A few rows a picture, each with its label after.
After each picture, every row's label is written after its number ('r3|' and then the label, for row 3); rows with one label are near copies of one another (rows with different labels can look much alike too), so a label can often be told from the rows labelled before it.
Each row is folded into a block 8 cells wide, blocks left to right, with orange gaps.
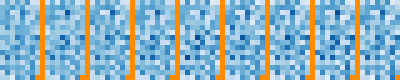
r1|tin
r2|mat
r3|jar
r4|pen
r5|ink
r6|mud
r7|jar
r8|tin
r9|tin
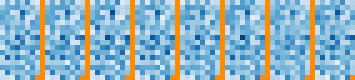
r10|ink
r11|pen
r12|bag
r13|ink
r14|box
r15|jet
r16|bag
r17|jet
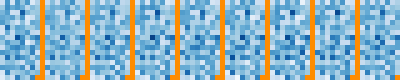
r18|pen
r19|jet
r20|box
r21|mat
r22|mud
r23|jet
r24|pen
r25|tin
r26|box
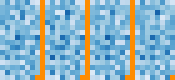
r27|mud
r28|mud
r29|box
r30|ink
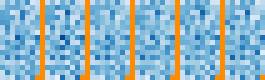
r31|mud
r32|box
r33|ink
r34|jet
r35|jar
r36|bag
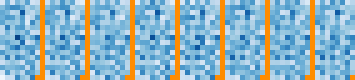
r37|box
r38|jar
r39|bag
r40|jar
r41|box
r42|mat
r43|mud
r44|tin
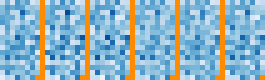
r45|pen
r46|tin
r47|jet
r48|tin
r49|mud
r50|bag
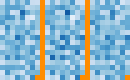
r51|jar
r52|ink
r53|mud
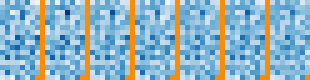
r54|mud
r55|mat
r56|tin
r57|bag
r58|ink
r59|tin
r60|pen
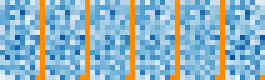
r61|pen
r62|bag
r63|mat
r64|jet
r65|jar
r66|mud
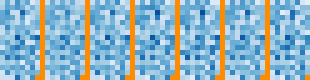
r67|pen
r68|box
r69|jet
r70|mat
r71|tin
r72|pen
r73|mud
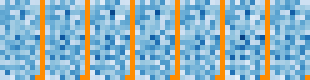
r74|mud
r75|box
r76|bag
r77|mat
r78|mat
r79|jet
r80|tin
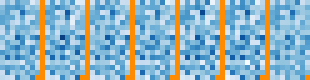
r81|pen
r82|ink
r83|box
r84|mud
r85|pen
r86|pen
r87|mat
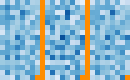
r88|mat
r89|mud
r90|jar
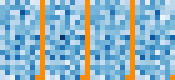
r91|tin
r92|box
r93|tin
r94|bag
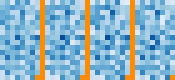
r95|jet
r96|box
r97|mat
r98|ink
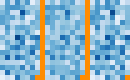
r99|pen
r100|mat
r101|pen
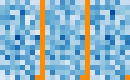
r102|box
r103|jet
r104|mat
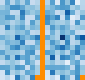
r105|box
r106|jet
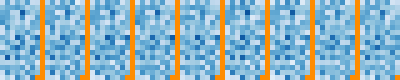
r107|ink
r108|mud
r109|pen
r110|mat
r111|box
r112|pen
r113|pen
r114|mud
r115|ink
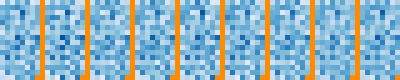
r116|mat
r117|box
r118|mud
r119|pen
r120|jar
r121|jet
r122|mud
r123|mat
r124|mat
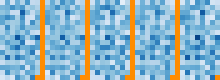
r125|box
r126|jet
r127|pen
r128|tin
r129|jet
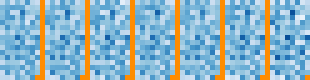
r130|box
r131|mat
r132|mud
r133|jar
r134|pen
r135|box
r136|bag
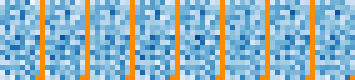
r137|mud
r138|bag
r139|tin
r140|mud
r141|box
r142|box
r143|mat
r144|ink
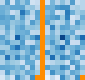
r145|box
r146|box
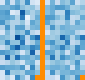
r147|ink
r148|mat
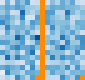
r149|bag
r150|ink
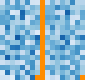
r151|mud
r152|box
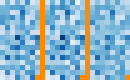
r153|box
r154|pen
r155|bag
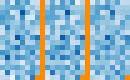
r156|jet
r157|pen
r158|mat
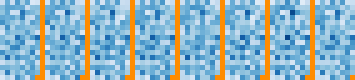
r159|mud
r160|jar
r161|bag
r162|mud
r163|tin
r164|ink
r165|jar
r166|mud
